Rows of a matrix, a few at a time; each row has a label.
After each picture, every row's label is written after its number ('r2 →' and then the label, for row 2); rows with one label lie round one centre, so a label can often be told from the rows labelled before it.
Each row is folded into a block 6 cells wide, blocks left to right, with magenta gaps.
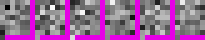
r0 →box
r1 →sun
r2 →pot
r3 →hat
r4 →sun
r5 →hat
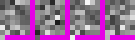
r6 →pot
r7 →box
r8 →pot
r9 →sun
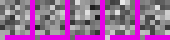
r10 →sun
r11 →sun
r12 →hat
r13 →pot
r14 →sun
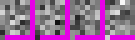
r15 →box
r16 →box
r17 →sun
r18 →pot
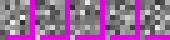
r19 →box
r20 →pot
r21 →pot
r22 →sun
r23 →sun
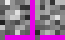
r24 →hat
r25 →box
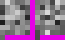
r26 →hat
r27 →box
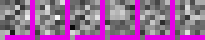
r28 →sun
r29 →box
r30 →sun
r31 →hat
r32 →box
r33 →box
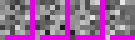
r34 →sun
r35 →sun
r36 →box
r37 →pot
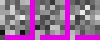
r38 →box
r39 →sun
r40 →sun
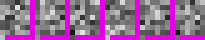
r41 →sun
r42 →hat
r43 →box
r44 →pot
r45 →hat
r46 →box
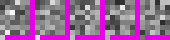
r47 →pot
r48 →pot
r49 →sun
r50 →sun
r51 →box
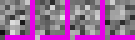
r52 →box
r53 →sun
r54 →sun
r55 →hat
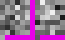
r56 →sun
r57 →hat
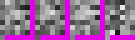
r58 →hat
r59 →hat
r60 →hat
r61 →sun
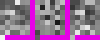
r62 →pot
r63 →box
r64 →pot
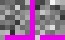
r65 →sun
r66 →pot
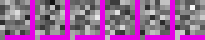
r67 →hat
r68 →sun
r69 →sun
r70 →pot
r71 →box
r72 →sun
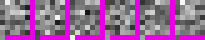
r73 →hat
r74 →box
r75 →pot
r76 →sun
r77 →pot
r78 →hat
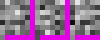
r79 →hat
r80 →box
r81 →hat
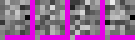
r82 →hat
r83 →sun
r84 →pot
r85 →hat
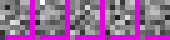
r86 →box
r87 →hat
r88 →sun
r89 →box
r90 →hat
